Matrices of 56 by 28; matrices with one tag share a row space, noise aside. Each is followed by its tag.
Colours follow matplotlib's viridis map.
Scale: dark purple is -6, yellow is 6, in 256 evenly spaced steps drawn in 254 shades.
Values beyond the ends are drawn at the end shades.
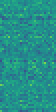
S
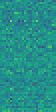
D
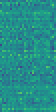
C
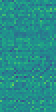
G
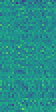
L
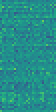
G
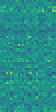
D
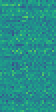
L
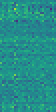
G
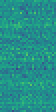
L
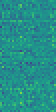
C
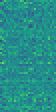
S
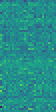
S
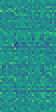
G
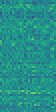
C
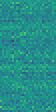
L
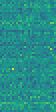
C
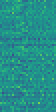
L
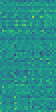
G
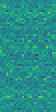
D
